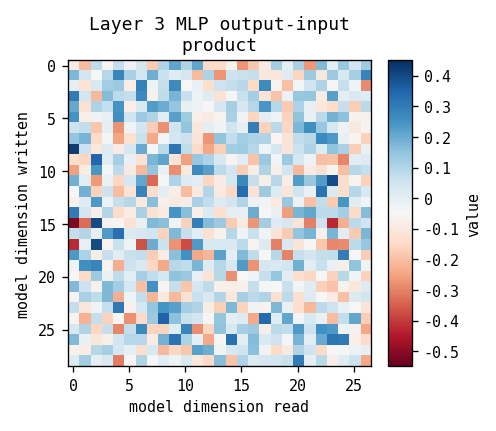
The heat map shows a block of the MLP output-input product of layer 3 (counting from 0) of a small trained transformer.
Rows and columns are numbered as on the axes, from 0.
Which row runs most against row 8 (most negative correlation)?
10
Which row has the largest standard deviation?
15
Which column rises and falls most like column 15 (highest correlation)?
1
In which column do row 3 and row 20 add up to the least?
14
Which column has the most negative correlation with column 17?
5
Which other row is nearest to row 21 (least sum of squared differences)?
27
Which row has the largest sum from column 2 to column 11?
23
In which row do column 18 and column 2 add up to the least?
3
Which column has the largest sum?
9
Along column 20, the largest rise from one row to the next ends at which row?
11
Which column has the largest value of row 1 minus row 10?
0
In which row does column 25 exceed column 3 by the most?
24
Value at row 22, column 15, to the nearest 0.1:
0.1
